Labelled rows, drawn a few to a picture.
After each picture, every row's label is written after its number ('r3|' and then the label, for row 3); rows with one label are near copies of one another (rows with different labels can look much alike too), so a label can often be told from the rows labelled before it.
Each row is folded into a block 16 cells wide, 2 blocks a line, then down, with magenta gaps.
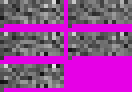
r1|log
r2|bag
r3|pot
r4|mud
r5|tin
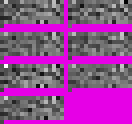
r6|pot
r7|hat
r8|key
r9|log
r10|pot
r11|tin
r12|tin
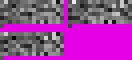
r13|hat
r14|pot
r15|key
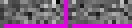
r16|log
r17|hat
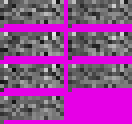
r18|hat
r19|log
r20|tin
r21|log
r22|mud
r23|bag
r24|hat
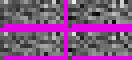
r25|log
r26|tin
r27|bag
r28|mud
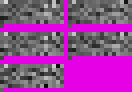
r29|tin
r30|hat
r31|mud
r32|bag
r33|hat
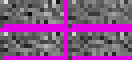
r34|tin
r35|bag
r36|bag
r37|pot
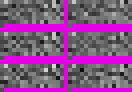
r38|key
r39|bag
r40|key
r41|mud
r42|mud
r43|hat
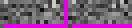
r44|key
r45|mud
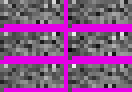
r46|mud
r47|hat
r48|log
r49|tin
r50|tin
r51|pot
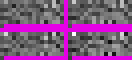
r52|key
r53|pot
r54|mud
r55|pot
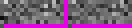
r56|mud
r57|mud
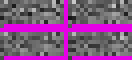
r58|hat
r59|mud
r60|mud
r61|key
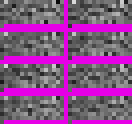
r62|hat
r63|pot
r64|tin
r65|pot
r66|log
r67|key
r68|log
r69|log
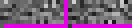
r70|tin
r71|pot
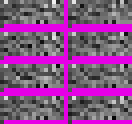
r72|pot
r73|tin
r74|key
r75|log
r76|bag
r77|bag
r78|pot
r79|pot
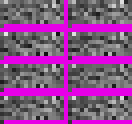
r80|key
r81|log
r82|bag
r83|pot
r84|pot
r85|hat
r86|pot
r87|log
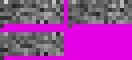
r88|pot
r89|log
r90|bag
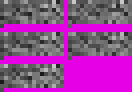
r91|log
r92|mud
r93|log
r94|log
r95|log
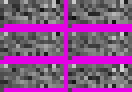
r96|log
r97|bag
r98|bag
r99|log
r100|tin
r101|key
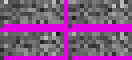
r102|pot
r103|key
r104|log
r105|key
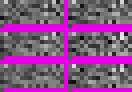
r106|mud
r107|tin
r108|log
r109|key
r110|bag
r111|tin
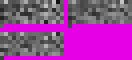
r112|log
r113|log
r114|mud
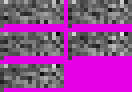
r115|bag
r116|log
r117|key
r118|log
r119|log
